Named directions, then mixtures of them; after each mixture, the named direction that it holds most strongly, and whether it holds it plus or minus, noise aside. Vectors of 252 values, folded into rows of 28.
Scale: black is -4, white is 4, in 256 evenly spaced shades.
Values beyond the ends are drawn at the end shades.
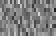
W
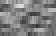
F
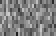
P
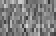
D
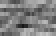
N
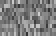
W, plus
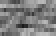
N, plus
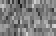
W, minus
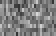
P, plus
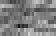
N, plus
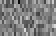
W, minus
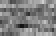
N, plus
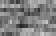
N, plus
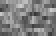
F, plus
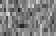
P, plus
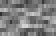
N, minus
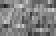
F, plus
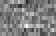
D, plus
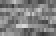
N, minus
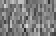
D, plus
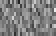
W, minus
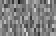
D, minus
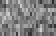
P, plus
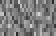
P, plus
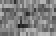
N, plus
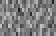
P, plus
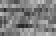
N, plus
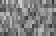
P, plus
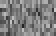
D, plus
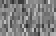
D, minus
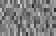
W, plus
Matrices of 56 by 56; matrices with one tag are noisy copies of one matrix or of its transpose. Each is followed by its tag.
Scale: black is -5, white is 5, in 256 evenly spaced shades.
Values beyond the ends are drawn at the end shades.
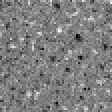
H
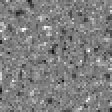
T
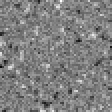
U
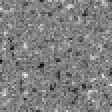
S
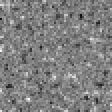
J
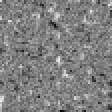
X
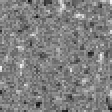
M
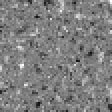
M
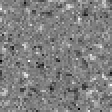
S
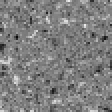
M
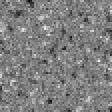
T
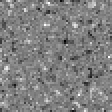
S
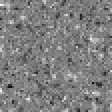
J
